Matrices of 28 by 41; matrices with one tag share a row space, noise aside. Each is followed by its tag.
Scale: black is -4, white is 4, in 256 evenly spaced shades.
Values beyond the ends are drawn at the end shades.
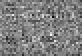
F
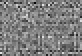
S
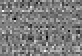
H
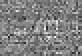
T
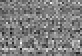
H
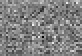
F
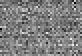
S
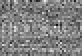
H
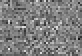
T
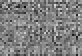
T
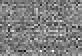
T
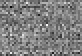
H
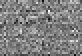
S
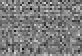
H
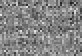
S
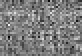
F
